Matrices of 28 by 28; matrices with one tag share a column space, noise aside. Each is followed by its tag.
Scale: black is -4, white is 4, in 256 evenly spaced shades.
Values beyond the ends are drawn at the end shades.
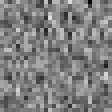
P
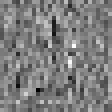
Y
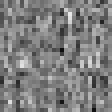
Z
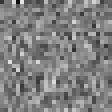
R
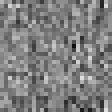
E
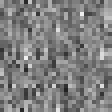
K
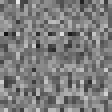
R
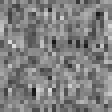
Y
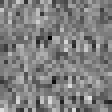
E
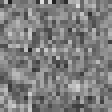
P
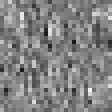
Y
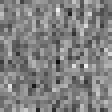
K
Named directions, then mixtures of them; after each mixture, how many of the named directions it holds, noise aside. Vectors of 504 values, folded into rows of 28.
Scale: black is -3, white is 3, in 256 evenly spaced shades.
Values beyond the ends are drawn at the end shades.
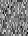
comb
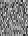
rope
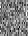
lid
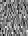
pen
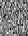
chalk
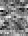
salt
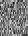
four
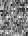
three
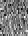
two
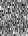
three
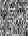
four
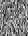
four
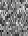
four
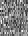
four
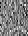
four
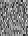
one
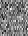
three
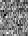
three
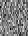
one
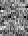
two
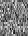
four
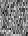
four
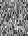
four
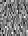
one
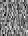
one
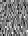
one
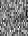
one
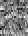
two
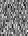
two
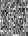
four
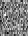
three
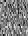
one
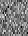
one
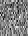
four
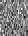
one
